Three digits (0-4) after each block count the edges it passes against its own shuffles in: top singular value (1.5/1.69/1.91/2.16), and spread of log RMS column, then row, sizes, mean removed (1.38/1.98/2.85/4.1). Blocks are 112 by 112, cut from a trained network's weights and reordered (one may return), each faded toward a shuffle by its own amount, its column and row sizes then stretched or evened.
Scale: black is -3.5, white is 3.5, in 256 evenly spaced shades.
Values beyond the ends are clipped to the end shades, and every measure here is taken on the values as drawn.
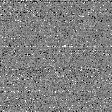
0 0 2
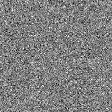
1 0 1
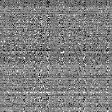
4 3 1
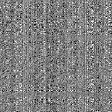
3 2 3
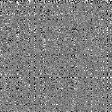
2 3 3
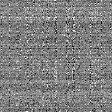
3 3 0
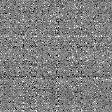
1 2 1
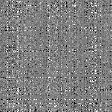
2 3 3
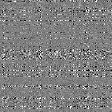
2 2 4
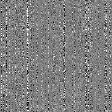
3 4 1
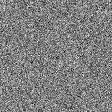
1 0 0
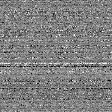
4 0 3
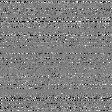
1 0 4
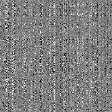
3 3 2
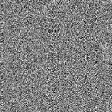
4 2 0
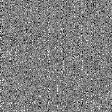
1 3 1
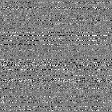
3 1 4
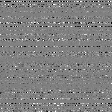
2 0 4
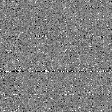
1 2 2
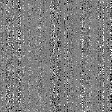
1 4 1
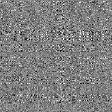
2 2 3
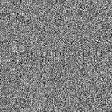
3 1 1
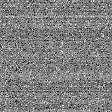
2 1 0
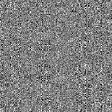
4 3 1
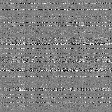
2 0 4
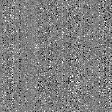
0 3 1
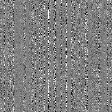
2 4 0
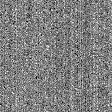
2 1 0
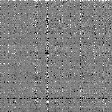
3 3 2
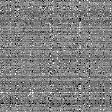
4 3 1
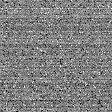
3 1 0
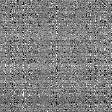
3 3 0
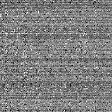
4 2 0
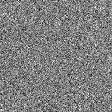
1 1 0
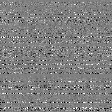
0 1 4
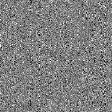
1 3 0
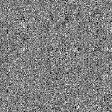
2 2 1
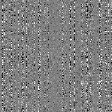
1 4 2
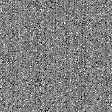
0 1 0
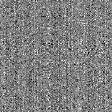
2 1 2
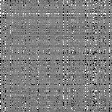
4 4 2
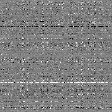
4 2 3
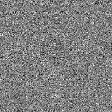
2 0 2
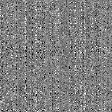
2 3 2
